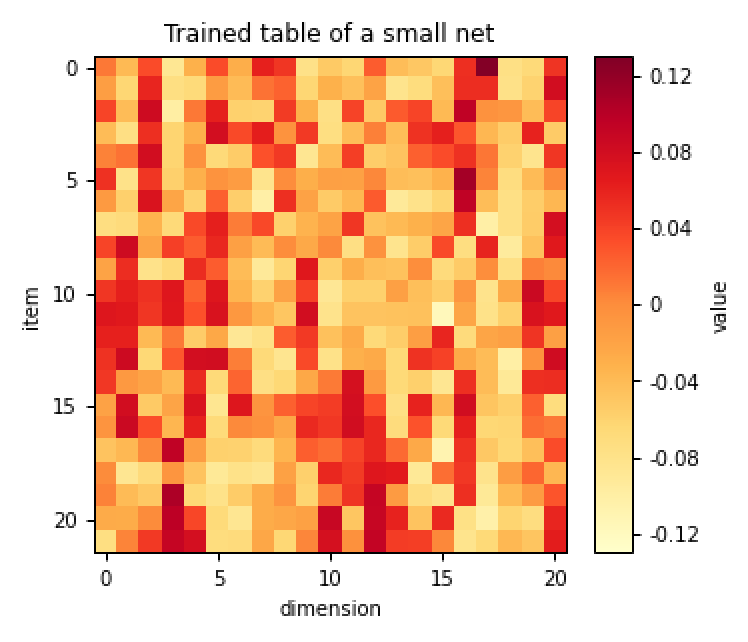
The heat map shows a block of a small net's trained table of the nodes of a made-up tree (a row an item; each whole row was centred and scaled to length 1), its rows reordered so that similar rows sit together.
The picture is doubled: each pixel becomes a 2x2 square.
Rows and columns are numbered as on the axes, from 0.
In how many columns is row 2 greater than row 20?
11
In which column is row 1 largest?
20
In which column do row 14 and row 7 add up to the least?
18
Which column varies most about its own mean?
3
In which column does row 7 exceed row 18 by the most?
5
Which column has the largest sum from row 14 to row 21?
12
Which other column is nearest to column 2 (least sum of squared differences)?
8
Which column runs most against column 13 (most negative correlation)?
6
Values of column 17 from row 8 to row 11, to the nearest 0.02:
0.06 0 -0.08 -0.08
